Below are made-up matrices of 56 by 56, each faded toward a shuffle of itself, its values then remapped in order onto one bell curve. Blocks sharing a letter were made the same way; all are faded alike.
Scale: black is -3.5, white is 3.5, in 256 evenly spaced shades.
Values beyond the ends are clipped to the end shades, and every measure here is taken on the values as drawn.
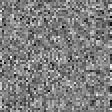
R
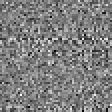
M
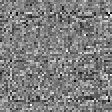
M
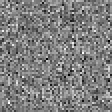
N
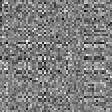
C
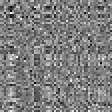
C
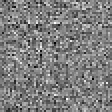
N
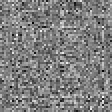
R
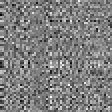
C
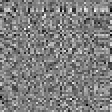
C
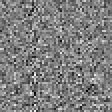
R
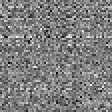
M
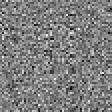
R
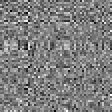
C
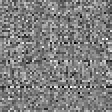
M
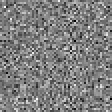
R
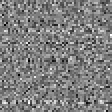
M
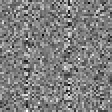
R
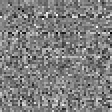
M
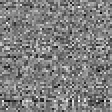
M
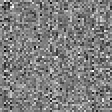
R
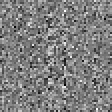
N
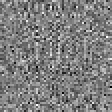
R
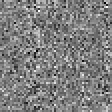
N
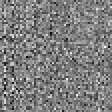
R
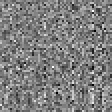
N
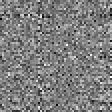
R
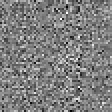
R
